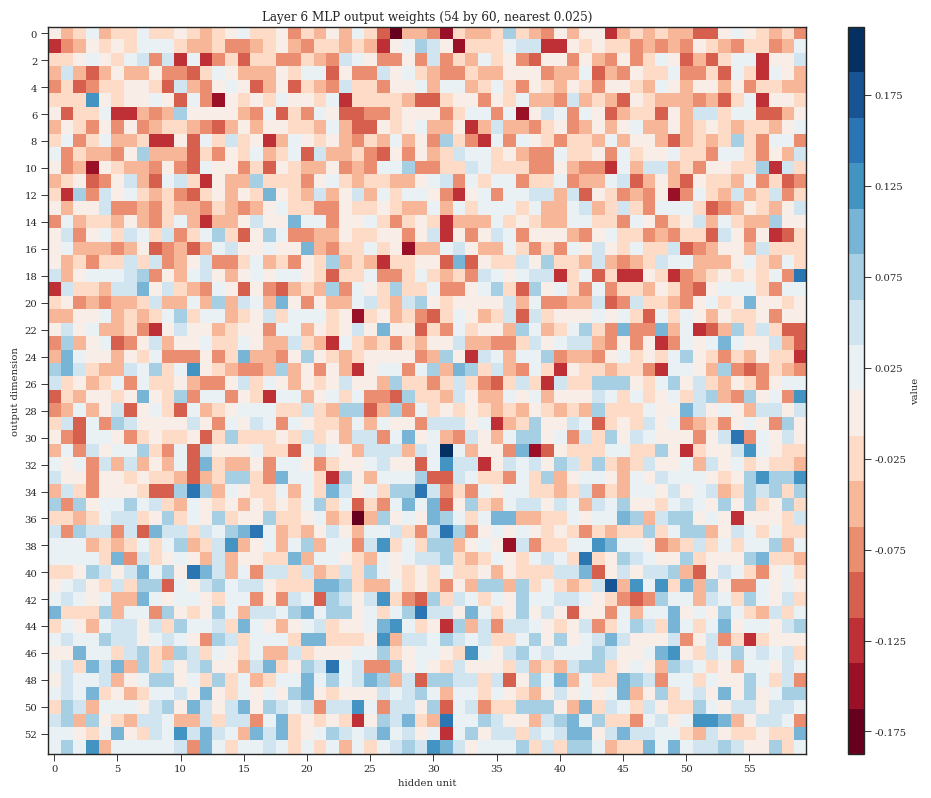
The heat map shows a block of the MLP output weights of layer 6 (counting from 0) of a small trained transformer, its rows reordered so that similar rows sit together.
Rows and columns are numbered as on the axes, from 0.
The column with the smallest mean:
24
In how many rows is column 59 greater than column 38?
24
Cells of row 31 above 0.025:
13
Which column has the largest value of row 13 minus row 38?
36
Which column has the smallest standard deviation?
4
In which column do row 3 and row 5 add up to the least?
56
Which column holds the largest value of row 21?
10
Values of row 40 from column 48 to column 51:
0.05 0.075 -0.05 -0.1
